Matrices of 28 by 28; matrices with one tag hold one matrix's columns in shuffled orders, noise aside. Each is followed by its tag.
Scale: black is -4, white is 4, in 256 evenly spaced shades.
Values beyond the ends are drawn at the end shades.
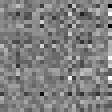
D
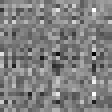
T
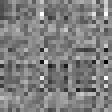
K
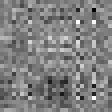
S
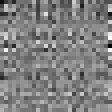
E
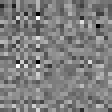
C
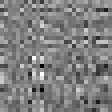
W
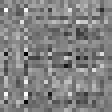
T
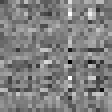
K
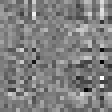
K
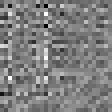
D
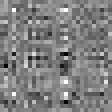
T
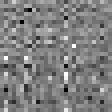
W
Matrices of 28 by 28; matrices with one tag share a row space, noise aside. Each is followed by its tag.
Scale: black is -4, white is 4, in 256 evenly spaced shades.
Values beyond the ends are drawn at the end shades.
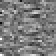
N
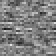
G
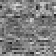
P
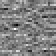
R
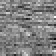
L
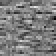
L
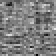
P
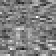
G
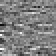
N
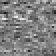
R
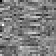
N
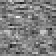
G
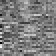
N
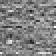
P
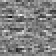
G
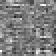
P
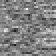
R
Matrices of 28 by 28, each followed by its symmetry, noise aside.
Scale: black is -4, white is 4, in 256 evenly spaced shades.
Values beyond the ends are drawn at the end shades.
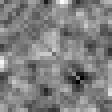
symmetric.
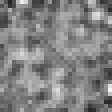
symmetric across the other diagonal.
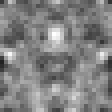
mirrored left to right.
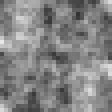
same after a half turn.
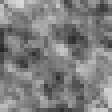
symmetric across the other diagonal.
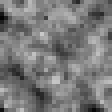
symmetric across the other diagonal.
